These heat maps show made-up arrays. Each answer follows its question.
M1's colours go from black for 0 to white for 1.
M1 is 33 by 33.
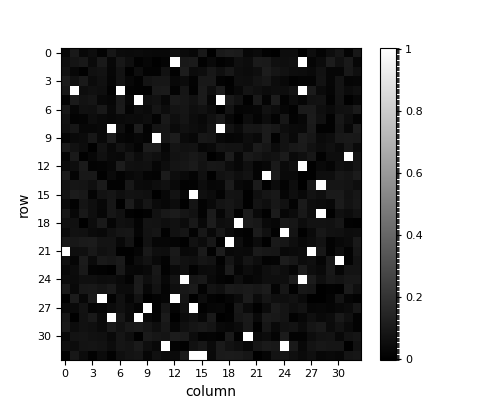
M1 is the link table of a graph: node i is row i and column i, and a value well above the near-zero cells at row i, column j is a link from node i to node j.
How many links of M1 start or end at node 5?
4
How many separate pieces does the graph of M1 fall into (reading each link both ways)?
9
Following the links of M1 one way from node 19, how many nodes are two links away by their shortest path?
2
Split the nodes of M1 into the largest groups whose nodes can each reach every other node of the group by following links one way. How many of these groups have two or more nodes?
4
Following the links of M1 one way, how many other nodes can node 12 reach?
4
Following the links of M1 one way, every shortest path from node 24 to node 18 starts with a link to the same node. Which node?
node 13
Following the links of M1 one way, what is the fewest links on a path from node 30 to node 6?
7
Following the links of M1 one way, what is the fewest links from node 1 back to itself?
3
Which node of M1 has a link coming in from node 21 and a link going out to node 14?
node 27
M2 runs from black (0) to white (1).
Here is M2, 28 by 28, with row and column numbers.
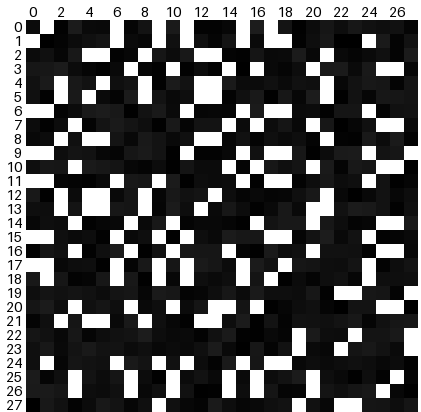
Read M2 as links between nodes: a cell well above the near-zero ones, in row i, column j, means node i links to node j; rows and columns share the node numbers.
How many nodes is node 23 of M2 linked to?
3
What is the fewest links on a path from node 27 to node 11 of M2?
2
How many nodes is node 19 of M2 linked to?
3
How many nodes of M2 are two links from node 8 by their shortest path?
1
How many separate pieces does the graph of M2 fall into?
2
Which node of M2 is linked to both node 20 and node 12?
node 13
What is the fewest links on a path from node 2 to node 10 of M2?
3
